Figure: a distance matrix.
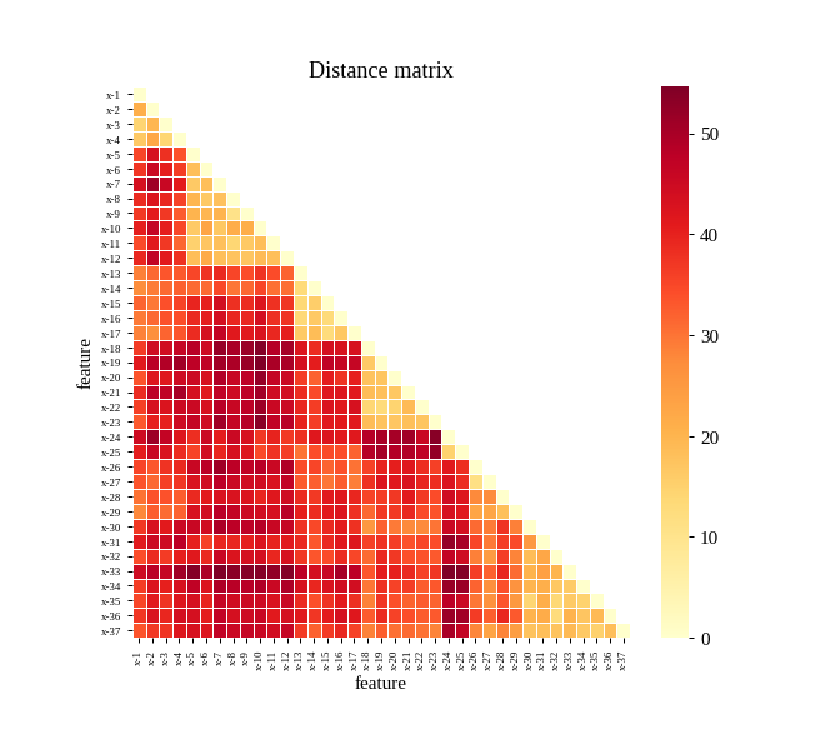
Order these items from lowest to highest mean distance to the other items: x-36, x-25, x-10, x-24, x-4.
x-36, x-4, x-10, x-25, x-24
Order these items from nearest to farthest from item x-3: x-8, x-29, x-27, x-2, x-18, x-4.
x-4, x-2, x-29, x-27, x-8, x-18
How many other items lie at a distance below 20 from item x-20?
5
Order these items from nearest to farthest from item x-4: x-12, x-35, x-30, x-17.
x-17, x-12, x-35, x-30
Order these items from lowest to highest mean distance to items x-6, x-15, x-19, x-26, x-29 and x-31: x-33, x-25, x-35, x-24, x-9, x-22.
x-35, x-22, x-33, x-9, x-25, x-24
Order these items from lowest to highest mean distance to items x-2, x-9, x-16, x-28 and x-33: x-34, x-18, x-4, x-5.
x-4, x-34, x-5, x-18
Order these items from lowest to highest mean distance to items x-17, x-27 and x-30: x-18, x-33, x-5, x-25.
x-33, x-18, x-25, x-5
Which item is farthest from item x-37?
x-24
